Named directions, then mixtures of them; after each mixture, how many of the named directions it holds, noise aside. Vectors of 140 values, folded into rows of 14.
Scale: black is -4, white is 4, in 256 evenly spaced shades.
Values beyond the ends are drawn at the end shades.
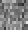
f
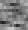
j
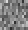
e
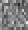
two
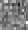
three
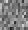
one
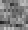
two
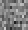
three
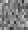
one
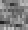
two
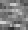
one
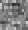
three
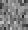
three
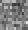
three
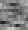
one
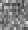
three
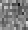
three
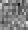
three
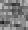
two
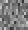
one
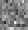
two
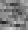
one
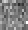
two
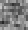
two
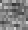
three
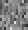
two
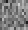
two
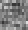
three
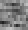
one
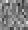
two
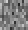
one
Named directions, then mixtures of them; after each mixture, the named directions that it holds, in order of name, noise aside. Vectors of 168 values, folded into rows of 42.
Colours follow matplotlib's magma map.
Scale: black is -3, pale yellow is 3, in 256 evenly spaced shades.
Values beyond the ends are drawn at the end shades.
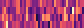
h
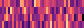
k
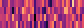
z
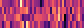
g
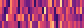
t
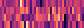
g.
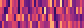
t.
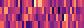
g, k, t.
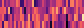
k.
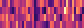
h, z.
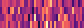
h, k, z.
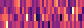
h.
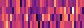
h.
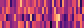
g, h, t.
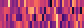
h, t, z.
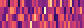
t, z.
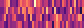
h, k, t.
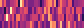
g, k, t.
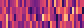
h, t.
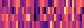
h, z.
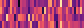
t.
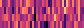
g, z.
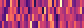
t.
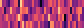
g, t.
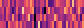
z.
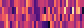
g, h, z.
